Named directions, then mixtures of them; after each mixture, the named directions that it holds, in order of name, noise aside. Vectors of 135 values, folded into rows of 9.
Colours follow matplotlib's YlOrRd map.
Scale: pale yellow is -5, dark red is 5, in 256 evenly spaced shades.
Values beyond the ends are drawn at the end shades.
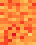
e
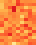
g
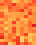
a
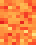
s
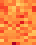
g, s.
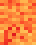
e.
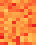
a.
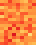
e.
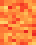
a, s.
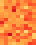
g, s.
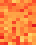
a.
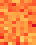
a.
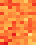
a, e.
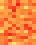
e, g.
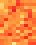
g.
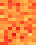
e.
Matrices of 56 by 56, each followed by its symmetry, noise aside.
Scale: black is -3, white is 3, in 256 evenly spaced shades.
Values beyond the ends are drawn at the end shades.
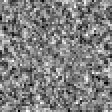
same after a half turn.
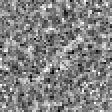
symmetric.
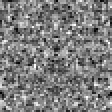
mirrored left to right.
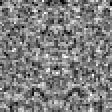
mirrored left to right.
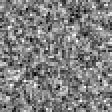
antisymmetric.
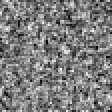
no symmetry.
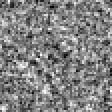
symmetric across the other diagonal.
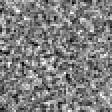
symmetric across the other diagonal.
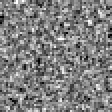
antisymmetric.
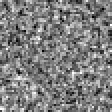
symmetric across the other diagonal.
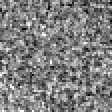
antisymmetric.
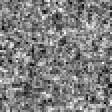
antisymmetric.
